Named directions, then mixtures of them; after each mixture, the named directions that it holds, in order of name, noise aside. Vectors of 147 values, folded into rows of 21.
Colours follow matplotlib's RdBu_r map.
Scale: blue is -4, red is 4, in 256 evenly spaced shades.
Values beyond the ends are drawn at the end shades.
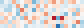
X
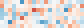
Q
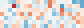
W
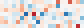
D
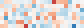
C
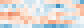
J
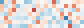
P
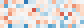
J, P.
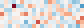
D, Q, W.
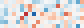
D.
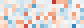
C.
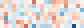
C.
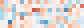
Q.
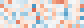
C, D, Q.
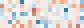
C, D, Q.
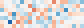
C, Q, W.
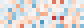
C, Q, X.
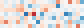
D.
